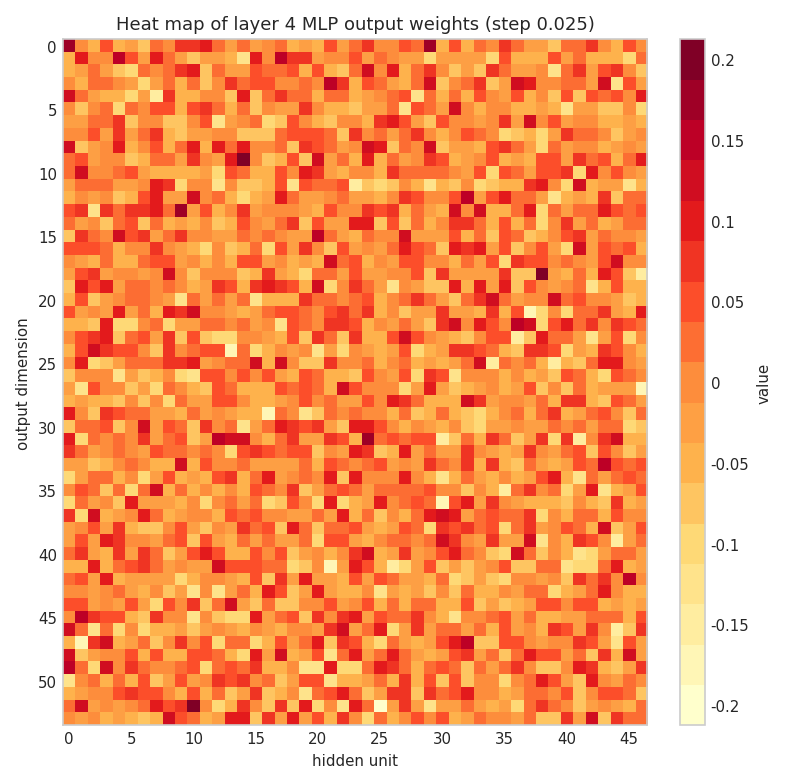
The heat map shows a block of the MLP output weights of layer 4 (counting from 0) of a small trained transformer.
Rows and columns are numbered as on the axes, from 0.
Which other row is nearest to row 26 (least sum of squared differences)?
28
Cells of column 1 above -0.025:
34
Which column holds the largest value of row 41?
12
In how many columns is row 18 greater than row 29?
23
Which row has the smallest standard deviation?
17
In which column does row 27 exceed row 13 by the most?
2
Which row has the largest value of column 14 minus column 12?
9
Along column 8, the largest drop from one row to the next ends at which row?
22
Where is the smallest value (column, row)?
25, 52
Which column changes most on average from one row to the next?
0
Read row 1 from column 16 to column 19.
0 0.15 0.075 0.075
